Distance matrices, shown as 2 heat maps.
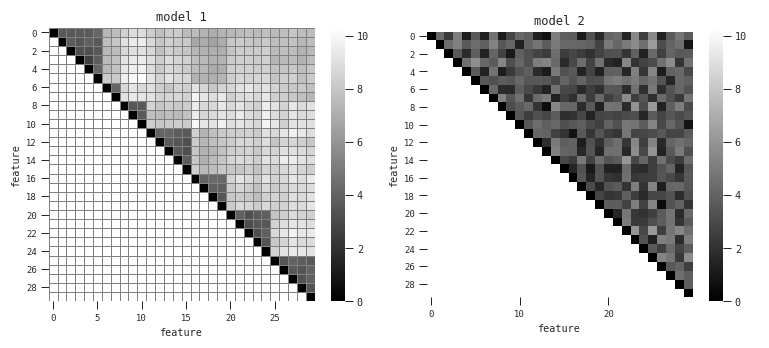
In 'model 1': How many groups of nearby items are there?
7
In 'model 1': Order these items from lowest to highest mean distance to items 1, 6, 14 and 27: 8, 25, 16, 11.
25, 11, 16, 8
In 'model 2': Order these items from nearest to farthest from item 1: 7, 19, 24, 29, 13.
29, 19, 13, 24, 7
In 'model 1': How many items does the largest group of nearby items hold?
6
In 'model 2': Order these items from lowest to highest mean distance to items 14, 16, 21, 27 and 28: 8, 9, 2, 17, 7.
7, 9, 2, 17, 8
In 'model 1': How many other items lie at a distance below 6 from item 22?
4
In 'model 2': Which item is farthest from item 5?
3
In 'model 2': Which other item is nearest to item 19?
26
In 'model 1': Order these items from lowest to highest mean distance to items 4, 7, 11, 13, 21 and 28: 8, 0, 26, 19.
0, 26, 19, 8
